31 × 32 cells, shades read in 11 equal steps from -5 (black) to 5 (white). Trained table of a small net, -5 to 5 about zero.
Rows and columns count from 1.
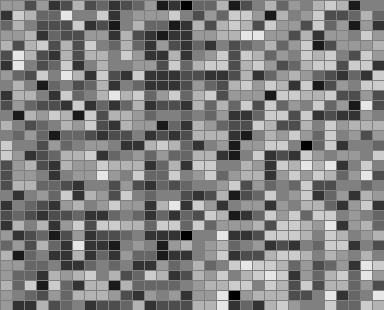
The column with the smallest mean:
16
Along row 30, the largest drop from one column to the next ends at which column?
20
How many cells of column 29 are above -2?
21
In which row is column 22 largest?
4
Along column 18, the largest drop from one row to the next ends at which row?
8
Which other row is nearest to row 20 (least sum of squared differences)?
5
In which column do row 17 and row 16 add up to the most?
26
